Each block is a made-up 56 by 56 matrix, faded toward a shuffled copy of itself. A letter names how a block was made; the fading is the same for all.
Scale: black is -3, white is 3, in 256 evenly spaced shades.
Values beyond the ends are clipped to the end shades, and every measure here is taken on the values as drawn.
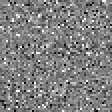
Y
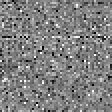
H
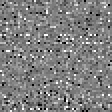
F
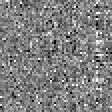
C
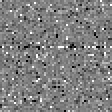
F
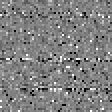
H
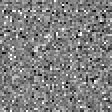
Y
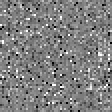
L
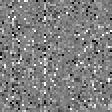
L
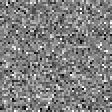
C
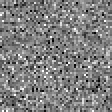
Y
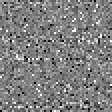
Y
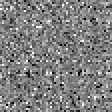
Y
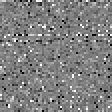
H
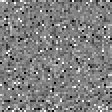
F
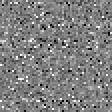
F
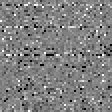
H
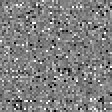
F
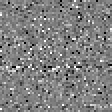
F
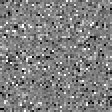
F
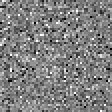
C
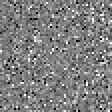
L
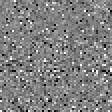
H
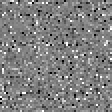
F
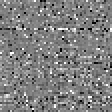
H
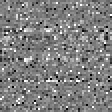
H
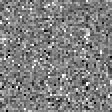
C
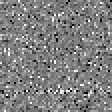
F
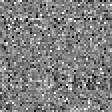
Y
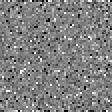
F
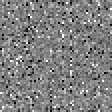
L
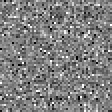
C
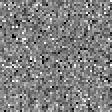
Y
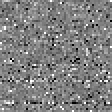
H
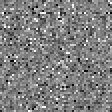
Y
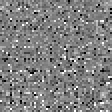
H
